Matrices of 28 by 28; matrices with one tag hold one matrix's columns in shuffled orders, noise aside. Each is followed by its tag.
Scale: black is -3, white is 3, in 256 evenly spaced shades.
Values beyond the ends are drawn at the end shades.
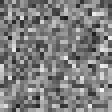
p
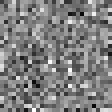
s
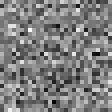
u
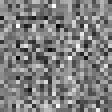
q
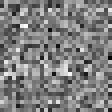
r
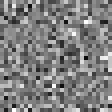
s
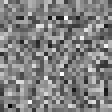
q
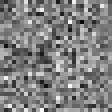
s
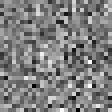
s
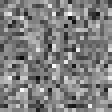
p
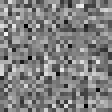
r
